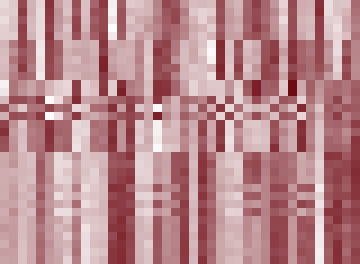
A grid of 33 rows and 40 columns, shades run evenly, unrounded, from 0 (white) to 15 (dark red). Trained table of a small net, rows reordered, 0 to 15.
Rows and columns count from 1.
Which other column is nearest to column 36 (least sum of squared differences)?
3
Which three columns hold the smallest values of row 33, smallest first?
36, 10, 8
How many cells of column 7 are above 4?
23
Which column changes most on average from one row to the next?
34
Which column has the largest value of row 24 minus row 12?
13
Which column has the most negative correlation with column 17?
39
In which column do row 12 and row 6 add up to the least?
24
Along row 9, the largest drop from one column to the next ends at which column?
26
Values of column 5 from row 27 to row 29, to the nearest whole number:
10 9 8
